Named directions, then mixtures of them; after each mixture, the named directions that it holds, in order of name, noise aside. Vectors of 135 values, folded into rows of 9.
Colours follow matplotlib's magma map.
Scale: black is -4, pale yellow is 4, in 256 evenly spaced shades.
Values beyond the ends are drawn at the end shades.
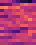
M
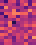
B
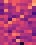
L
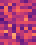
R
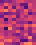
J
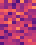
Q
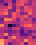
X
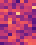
Q.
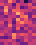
M, Q, R.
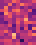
R.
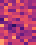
Q, R, X.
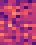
B, J, M.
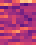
M.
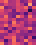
B.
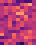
M, Q, R.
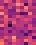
B, X.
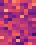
J, L.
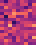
B.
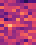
J, M, X.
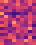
B.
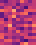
B, J.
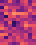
B, X.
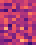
J, R.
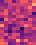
L, X.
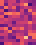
B, J, L.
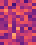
Q, R.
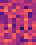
B, J, R.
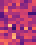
J, L, R.
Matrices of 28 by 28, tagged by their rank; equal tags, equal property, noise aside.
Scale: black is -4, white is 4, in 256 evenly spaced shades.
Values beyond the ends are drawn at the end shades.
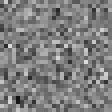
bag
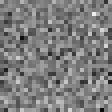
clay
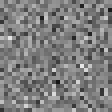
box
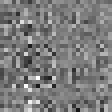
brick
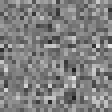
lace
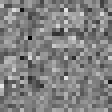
lace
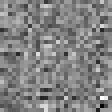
brick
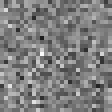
clay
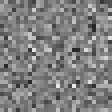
lace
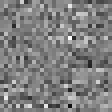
lace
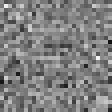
box
